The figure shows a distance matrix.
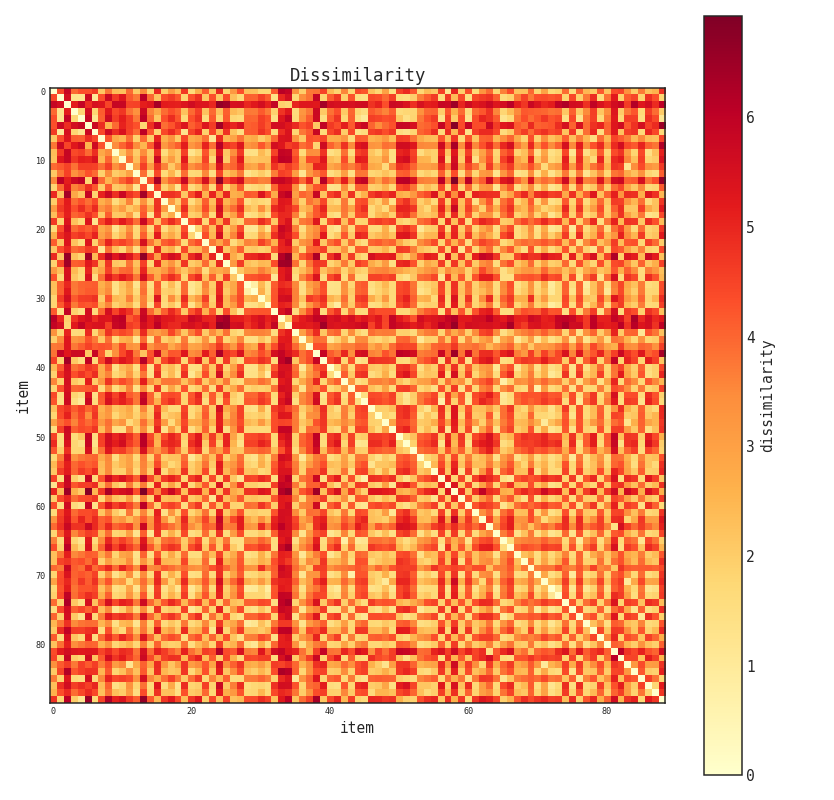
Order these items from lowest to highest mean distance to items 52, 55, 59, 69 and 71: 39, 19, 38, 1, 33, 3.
3, 1, 19, 39, 38, 33
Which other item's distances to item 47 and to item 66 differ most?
56
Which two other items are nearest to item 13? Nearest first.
5, 38
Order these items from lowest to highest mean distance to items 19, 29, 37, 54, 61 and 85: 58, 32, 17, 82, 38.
17, 32, 82, 58, 38
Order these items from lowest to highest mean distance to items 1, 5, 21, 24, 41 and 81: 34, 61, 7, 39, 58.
61, 7, 39, 58, 34
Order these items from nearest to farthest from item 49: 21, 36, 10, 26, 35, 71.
10, 36, 21, 71, 26, 35
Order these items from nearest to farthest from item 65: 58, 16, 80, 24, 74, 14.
74, 24, 58, 80, 14, 16
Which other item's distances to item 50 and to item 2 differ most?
39
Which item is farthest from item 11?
58
